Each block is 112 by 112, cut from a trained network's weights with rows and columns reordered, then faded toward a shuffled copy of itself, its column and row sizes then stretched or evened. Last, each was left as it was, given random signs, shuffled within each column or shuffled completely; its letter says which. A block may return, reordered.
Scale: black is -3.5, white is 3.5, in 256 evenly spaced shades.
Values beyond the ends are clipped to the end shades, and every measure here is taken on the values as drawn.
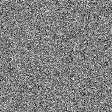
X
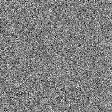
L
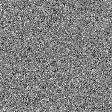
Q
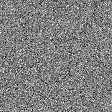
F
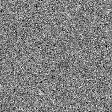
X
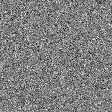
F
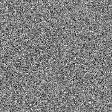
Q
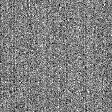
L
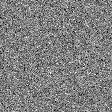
F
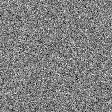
F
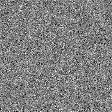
Q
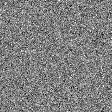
X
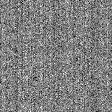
X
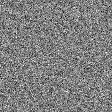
F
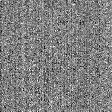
L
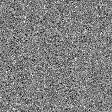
X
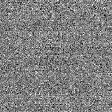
L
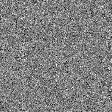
X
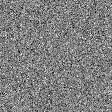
F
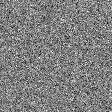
F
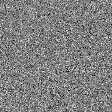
Q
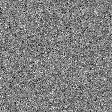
F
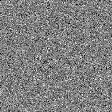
Q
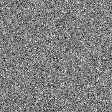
Q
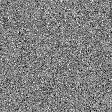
F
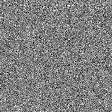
Q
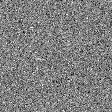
F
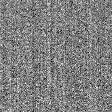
L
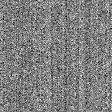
L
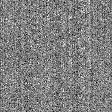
X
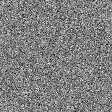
F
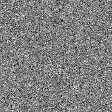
X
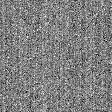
X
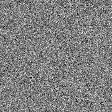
X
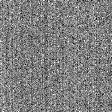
L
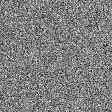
X
